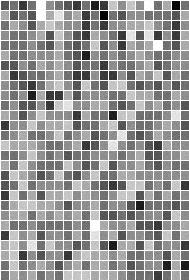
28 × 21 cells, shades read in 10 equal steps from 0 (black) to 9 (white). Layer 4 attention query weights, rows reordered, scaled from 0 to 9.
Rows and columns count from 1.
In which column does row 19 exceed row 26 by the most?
3
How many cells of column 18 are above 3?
19
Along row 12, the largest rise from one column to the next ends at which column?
14
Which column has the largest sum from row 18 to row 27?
11
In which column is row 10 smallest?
4
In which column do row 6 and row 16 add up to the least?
10
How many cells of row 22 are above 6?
2
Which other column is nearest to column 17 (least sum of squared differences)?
15
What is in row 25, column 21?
2
